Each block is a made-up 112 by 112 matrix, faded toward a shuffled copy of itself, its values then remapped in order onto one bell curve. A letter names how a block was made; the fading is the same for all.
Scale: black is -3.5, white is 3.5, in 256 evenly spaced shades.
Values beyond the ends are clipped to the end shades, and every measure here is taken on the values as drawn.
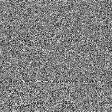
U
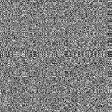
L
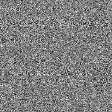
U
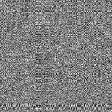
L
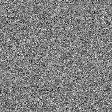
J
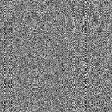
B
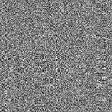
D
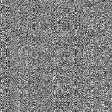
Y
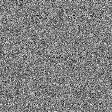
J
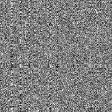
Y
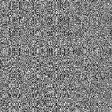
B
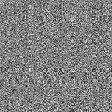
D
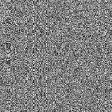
Y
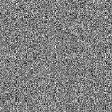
Y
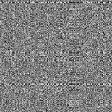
L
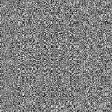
B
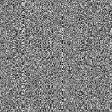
B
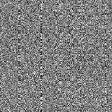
Y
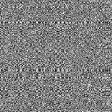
L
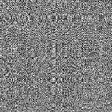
D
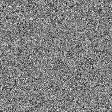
J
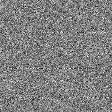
J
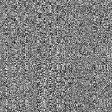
Y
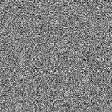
D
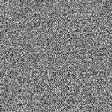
D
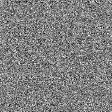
J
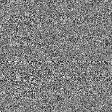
U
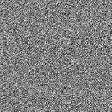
D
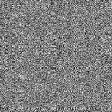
D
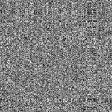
D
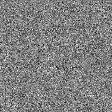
J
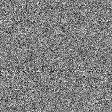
J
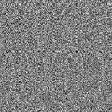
D
